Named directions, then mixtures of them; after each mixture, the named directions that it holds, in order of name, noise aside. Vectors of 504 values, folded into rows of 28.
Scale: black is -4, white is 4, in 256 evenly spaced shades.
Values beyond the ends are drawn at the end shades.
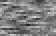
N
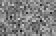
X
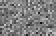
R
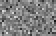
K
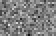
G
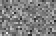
G, K.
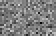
R.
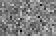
G, X.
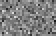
K.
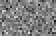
K.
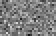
G, K.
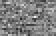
G, N.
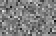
K, X.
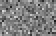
K.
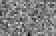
G.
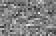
N, R.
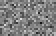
G, R.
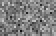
X.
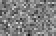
G.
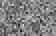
X.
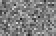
G.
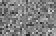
G, R.
